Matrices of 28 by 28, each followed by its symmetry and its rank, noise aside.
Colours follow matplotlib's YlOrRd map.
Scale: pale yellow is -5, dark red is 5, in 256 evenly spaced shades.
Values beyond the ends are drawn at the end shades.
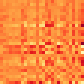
no symmetry, rank two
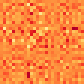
symmetric, rank four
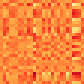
no symmetry, rank two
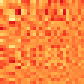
no symmetry, rank three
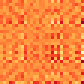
no symmetry, rank two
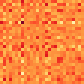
symmetric, rank three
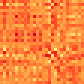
no symmetry, rank three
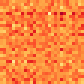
no symmetry, rank four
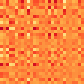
antisymmetric, rank two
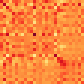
symmetric, rank three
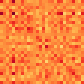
symmetric, rank three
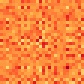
symmetric, rank four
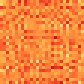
no symmetry, rank four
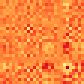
symmetric, rank three
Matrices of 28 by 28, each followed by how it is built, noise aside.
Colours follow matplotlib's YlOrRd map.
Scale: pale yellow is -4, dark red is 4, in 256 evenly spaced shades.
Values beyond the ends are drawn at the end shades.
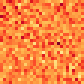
block diagonal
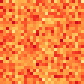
repeating rows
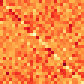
diagonal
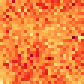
smooth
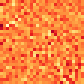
block diagonal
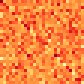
diagonal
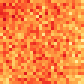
smooth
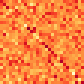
diagonal
